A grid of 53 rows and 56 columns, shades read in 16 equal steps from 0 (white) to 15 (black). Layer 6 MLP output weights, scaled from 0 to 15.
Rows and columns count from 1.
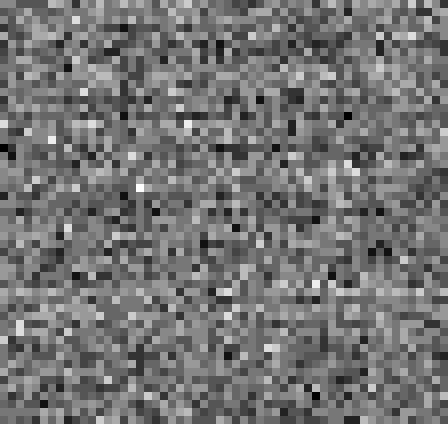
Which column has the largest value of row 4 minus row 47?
1
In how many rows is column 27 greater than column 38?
27
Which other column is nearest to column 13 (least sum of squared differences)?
28
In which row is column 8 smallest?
39
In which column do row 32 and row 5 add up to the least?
23
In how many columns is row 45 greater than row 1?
36
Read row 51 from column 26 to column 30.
7 10 10 8 8
